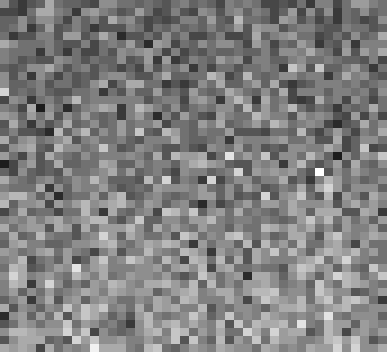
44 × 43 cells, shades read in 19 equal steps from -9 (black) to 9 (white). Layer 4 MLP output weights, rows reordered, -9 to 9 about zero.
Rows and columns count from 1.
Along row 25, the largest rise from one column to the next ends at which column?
30
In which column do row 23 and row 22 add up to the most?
36
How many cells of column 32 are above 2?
4
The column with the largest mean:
34
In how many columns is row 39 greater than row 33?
22
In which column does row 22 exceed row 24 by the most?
27
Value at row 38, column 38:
0
